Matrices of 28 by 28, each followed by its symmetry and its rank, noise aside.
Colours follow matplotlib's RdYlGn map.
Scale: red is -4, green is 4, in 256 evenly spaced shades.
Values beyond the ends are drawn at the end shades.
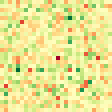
symmetric, rank seven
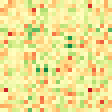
symmetric, rank six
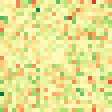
antisymmetric, rank six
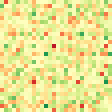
antisymmetric, rank six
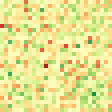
symmetric, rank seven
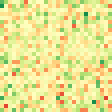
no symmetry, rank eight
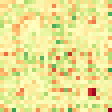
symmetric, rank six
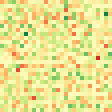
no symmetry, rank seven
